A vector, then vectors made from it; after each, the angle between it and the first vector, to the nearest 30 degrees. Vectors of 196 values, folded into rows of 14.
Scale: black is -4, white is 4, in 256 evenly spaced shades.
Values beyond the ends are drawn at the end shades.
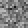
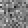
60 degrees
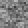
30 degrees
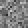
120 degrees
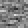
60 degrees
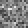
150 degrees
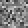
120 degrees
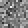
60 degrees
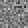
90 degrees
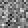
60 degrees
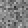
60 degrees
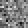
150 degrees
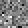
90 degrees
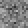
30 degrees
